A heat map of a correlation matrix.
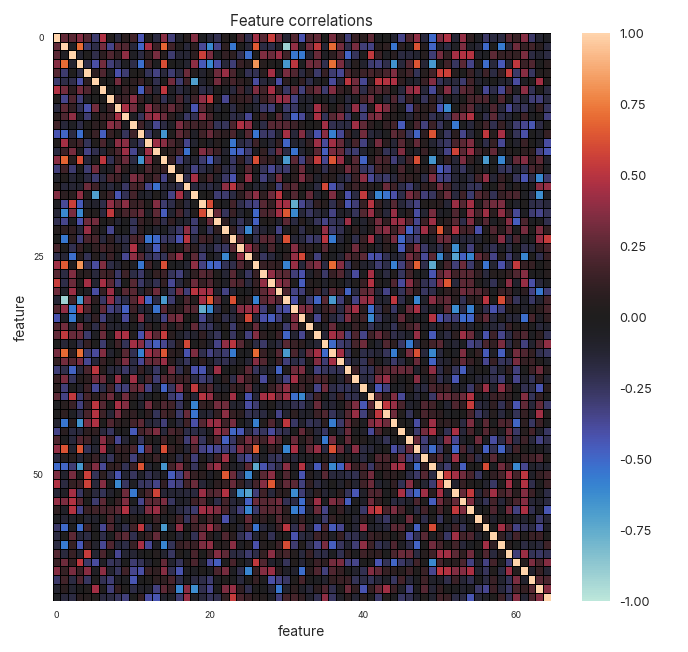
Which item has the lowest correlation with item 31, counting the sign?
19
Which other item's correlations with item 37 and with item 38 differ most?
49
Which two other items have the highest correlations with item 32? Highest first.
25, 49
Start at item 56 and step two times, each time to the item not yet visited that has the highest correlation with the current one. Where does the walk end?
11
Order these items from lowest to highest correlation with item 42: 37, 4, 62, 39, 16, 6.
16, 62, 37, 4, 6, 39
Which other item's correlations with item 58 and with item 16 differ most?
23
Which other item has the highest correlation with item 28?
51
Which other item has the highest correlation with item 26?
3
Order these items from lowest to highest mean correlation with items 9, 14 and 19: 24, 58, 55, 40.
40, 58, 24, 55
